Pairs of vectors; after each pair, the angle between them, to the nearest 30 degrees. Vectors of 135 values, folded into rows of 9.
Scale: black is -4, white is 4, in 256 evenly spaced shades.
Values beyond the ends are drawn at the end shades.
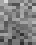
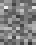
60 degrees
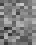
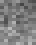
120 degrees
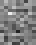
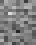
30 degrees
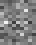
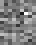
90 degrees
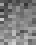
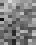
150 degrees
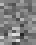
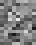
120 degrees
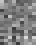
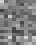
30 degrees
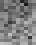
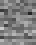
60 degrees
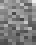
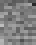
120 degrees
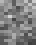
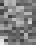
120 degrees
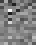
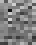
150 degrees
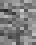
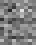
60 degrees
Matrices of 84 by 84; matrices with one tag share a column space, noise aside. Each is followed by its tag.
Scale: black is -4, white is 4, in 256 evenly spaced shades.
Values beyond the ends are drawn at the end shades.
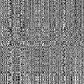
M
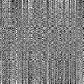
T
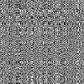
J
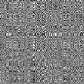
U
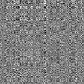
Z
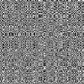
U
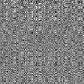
Z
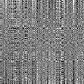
T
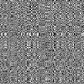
U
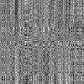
M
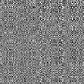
Z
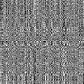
M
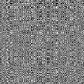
Z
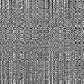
T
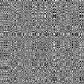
U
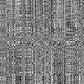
M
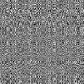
J
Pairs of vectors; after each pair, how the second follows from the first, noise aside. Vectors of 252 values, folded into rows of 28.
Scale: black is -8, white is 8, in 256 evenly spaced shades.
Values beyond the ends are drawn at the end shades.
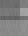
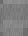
wrapped around, negated, shrunk.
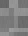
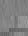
negated, partly zeroed.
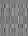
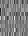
wrapped around, negated, scaled up.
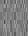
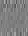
negated, partly zeroed.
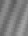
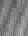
copied.
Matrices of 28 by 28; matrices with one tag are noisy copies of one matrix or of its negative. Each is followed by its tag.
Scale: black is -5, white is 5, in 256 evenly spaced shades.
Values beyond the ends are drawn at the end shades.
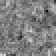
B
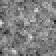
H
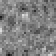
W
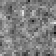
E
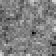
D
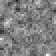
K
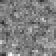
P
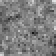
D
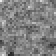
P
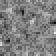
E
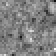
B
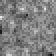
W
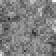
D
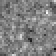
B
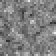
E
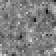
B
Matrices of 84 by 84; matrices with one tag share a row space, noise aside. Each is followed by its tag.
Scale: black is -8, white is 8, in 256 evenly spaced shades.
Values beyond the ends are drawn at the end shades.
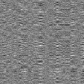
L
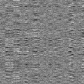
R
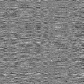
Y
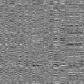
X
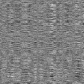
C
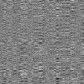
L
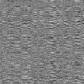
C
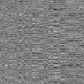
X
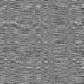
Y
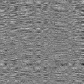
Y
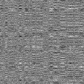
X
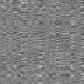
L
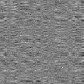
Y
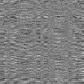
Y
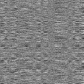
Y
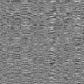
C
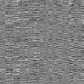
R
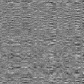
C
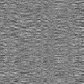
Y
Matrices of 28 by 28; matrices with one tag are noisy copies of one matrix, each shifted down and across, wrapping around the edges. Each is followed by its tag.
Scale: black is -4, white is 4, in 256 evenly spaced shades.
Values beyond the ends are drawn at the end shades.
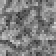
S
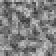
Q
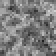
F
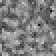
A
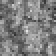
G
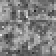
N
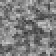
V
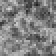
F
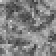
F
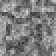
S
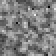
A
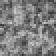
N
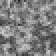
V
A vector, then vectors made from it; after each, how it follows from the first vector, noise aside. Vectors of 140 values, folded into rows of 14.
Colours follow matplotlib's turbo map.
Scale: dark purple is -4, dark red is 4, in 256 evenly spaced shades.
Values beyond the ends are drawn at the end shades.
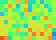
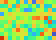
sign-scrambled.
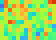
reversed.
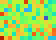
sign-scrambled.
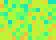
reversed, negated, shrunk.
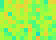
reversed, shrunk.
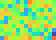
sign-scrambled.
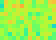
reversed, shrunk.
